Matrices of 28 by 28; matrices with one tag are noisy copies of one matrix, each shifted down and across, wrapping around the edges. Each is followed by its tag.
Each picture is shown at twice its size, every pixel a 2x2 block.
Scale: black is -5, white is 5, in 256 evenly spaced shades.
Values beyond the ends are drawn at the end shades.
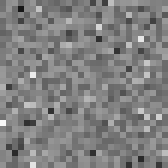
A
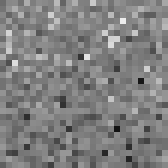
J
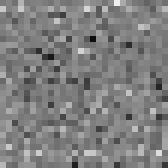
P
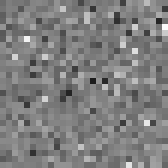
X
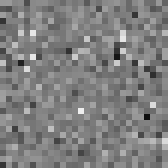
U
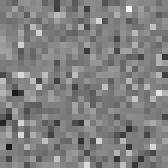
A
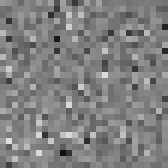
A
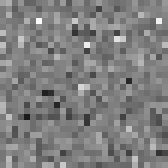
P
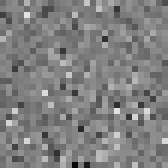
X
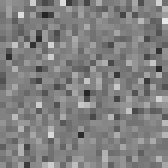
A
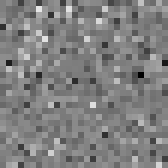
X
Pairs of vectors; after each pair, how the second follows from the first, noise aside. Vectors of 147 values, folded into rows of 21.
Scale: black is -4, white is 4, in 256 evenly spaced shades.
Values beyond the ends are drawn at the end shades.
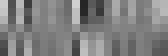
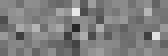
wrapped around, negated, partly zeroed.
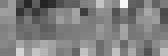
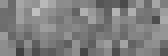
negated, shrunk.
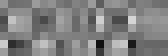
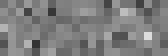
wrapped around, negated, partly zeroed.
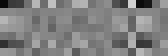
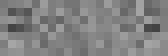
wrapped around, shrunk.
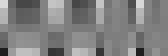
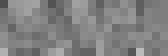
negated, shrunk.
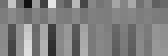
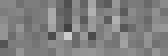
wrapped around, negated, shrunk.
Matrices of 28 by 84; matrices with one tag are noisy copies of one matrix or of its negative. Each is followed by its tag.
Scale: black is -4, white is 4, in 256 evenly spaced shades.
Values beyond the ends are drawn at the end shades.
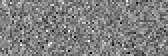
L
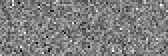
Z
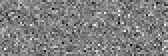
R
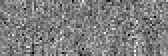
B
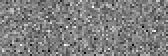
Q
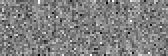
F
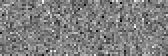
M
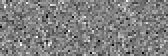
L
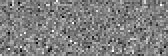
Z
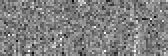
B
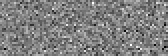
R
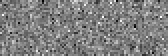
M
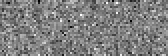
F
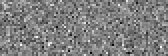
L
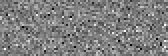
R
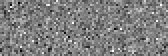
Z
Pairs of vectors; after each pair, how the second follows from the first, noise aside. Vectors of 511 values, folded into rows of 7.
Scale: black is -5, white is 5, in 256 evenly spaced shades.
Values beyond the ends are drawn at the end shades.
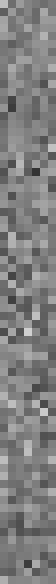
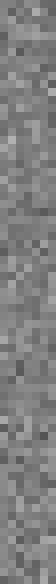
wrapped around, shrunk.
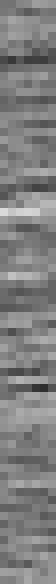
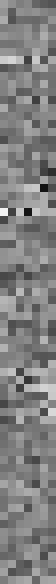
sign-scrambled.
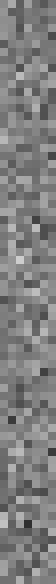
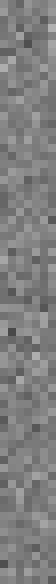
wrapped around, shrunk.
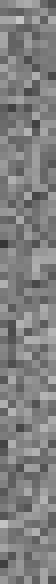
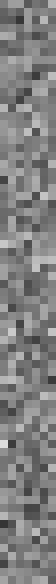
sign-scrambled.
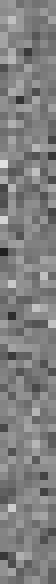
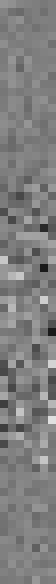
reversed, partly zeroed.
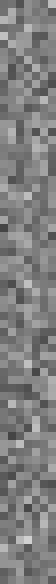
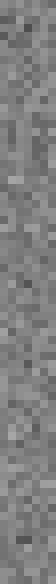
negated, shrunk.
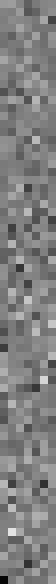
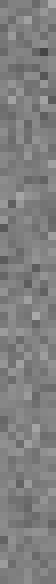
reversed, negated, shrunk.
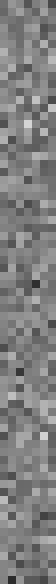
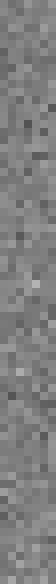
negated, shrunk.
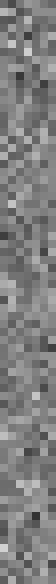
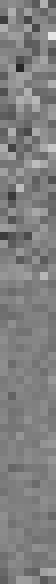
reversed, partly zeroed.
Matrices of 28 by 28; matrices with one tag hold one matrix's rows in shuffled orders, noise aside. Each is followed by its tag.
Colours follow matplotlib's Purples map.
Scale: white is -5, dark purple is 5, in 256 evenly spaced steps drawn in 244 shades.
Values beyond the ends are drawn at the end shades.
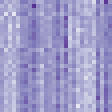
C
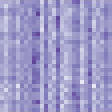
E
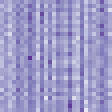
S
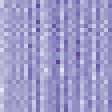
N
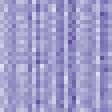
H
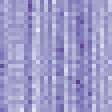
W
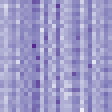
E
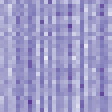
S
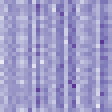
H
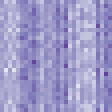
C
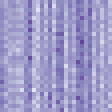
W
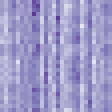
E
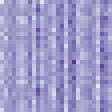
H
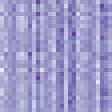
H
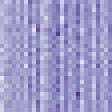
N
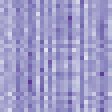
S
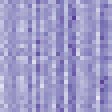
H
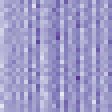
N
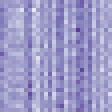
W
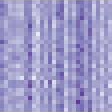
W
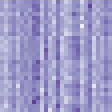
E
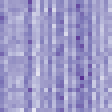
W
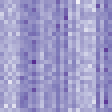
C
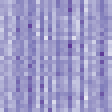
S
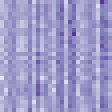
H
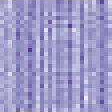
S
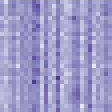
E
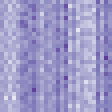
C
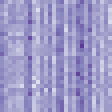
W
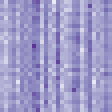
E
